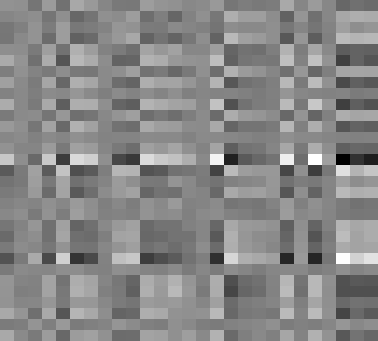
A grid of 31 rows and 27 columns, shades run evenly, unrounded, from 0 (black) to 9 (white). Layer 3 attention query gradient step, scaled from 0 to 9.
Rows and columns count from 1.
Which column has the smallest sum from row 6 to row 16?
25
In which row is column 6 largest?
15
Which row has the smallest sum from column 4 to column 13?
24
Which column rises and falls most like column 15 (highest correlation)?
2
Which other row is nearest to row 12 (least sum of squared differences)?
5
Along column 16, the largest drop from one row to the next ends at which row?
16
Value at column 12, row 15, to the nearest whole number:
7
